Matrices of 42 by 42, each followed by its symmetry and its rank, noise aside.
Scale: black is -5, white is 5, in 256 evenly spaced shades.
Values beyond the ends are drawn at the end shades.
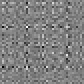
no symmetry, rank three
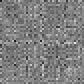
symmetric, rank four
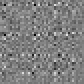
no symmetry, rank three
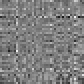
no symmetry, rank four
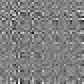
symmetric, rank three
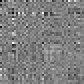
symmetric, rank three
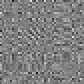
antisymmetric, rank four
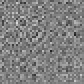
symmetric, rank four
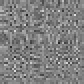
no symmetry, rank four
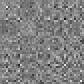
symmetric, rank four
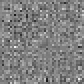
symmetric, rank four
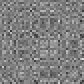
symmetric, rank three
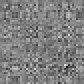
symmetric, rank five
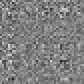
no symmetry, rank five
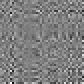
no symmetry, rank three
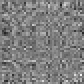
no symmetry, rank four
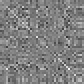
symmetric, rank four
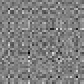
symmetric, rank three
